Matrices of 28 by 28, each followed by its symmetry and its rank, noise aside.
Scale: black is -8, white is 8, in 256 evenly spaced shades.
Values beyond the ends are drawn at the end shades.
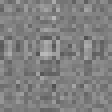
no symmetry, rank two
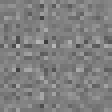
no symmetry, rank three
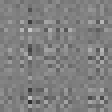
no symmetry, rank two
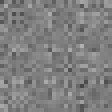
symmetric, rank three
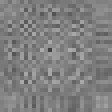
symmetric, rank three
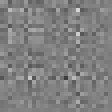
no symmetry, rank three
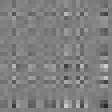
symmetric, rank one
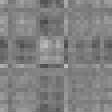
symmetric, rank one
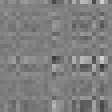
no symmetry, rank one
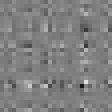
antisymmetric, rank two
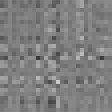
no symmetry, rank three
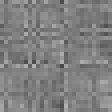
no symmetry, rank two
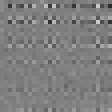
no symmetry, rank one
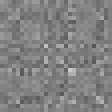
symmetric, rank three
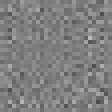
no symmetry, rank three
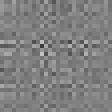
no symmetry, rank two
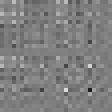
symmetric, rank two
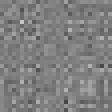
symmetric, rank three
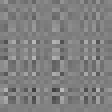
no symmetry, rank one
